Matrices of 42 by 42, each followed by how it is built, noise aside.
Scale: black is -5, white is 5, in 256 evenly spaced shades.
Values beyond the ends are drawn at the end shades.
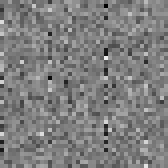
uneven columns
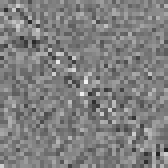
banded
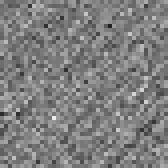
Hankel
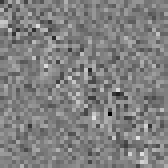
banded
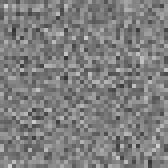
blocks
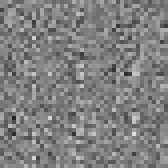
low rank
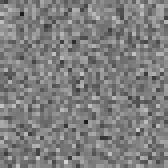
blocks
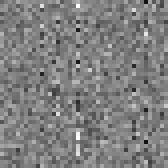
uneven columns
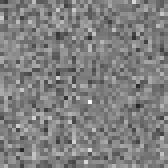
uneven columns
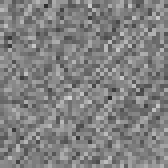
Hankel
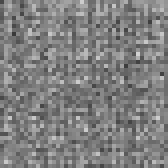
blocks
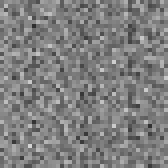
repeating rows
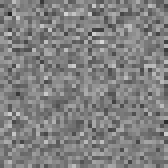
low rank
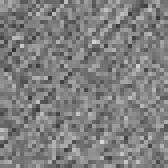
Hankel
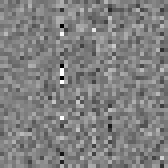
uneven columns
